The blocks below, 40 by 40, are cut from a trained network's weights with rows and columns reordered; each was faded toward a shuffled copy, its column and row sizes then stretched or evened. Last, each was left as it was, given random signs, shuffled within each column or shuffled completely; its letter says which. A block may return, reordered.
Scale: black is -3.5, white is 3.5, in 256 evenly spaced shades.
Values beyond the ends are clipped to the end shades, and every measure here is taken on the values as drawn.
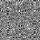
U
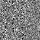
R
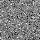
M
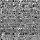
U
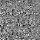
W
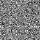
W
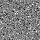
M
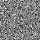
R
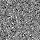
M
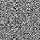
U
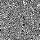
R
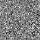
W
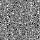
R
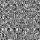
U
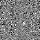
W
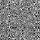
U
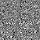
W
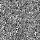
R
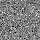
M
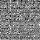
U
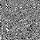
U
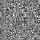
U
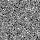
M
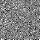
W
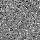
M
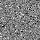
M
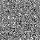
R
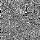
W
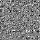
W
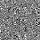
U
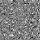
U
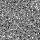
M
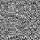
U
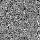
R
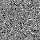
M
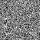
R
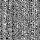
U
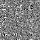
W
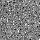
M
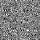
U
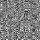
U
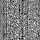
R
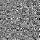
U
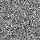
M
